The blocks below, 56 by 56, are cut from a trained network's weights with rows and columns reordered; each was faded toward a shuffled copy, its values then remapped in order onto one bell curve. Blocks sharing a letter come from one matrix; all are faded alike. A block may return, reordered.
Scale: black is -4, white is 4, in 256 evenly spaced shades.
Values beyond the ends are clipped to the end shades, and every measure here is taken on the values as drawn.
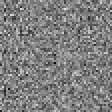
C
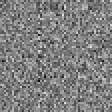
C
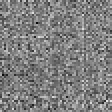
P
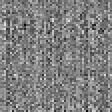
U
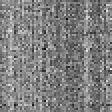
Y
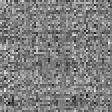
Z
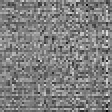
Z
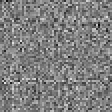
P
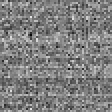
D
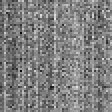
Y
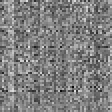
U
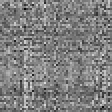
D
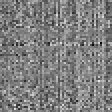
U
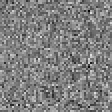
P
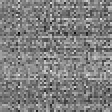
Z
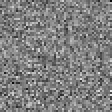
C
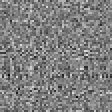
P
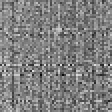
Y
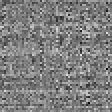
D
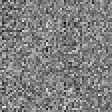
C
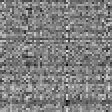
Z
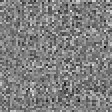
C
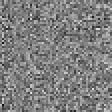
C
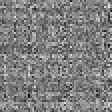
D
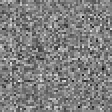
P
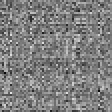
Z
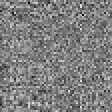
P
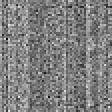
Y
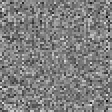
C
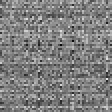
Z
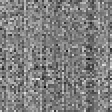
Y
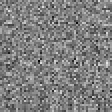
C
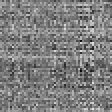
Z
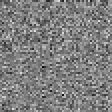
P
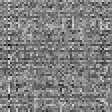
Z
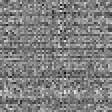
D
